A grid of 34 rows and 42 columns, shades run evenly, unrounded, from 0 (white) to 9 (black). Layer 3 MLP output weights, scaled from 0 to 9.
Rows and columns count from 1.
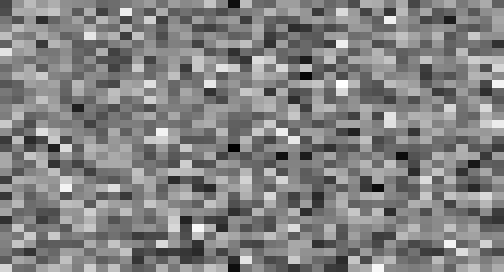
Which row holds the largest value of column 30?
17
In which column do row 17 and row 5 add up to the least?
4
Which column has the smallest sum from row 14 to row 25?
36
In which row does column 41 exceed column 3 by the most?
20
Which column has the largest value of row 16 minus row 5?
8
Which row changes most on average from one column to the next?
9
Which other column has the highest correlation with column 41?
23
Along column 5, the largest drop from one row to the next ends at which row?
22
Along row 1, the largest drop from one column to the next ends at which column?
21
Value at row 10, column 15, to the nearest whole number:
2
